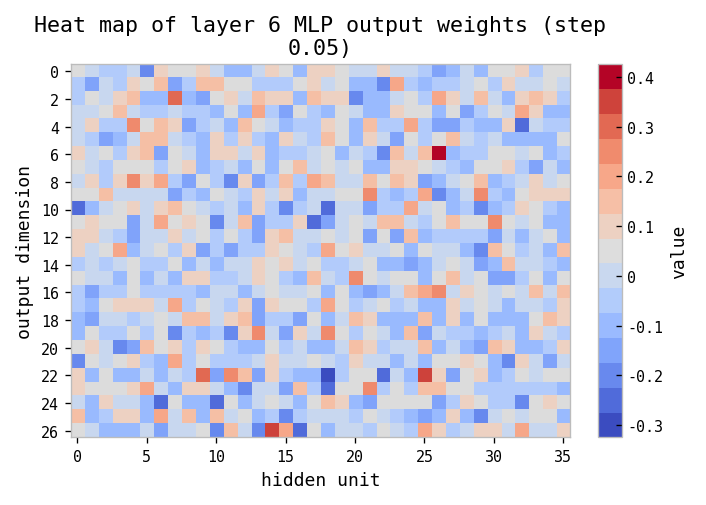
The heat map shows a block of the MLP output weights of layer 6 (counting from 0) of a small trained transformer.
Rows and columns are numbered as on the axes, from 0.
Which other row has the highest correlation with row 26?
22
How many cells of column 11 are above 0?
9
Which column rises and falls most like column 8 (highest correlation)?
20
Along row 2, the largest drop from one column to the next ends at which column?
8
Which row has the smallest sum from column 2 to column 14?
24
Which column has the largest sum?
4
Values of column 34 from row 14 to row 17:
-0.05 -0.1 0 -0.05
